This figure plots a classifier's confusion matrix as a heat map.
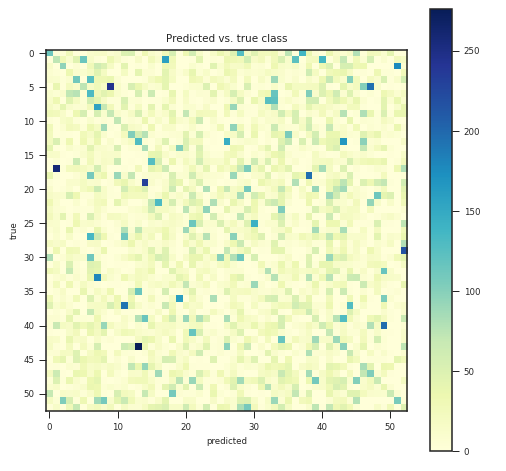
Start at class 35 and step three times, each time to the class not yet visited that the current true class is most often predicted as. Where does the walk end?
26
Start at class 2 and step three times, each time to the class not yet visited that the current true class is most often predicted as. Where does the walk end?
7
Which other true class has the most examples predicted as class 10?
18
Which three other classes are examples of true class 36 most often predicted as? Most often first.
19, 49, 24
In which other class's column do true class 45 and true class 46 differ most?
14
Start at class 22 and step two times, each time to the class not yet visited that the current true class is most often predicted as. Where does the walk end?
15
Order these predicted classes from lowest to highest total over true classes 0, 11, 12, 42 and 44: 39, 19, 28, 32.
19, 32, 39, 28
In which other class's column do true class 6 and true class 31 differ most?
33
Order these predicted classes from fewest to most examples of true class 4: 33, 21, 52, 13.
13, 21, 52, 33
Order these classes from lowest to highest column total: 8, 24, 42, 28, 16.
24, 16, 8, 42, 28
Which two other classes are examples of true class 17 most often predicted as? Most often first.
1, 29
